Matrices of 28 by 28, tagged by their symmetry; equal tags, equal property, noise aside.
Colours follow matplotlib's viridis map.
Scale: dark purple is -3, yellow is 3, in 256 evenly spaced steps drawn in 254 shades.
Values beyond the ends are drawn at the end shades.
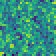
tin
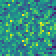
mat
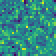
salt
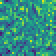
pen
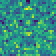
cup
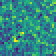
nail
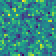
tin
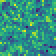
salt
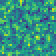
salt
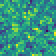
salt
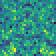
cup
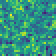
pen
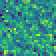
pen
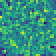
nail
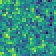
pen
